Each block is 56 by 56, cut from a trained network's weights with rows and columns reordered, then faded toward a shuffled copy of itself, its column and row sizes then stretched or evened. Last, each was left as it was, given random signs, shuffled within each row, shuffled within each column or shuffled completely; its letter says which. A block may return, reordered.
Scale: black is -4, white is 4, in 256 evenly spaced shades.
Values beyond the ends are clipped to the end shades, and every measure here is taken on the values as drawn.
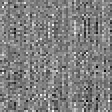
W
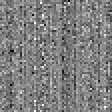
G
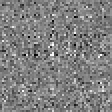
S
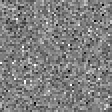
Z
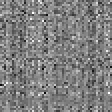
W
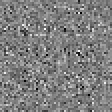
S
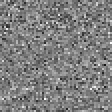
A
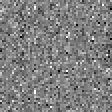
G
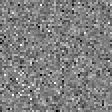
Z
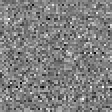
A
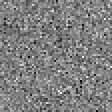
Z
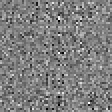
S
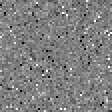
Z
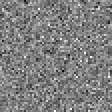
Z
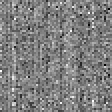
G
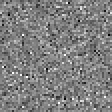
Z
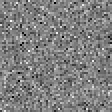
Z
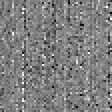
G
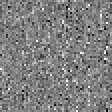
G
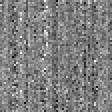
G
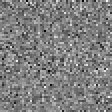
A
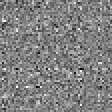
S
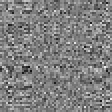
W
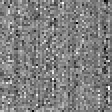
G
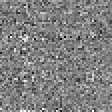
S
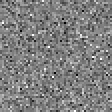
Z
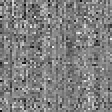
W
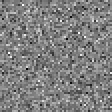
Z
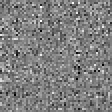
S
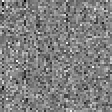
G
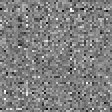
W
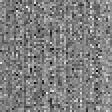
G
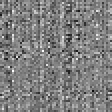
W
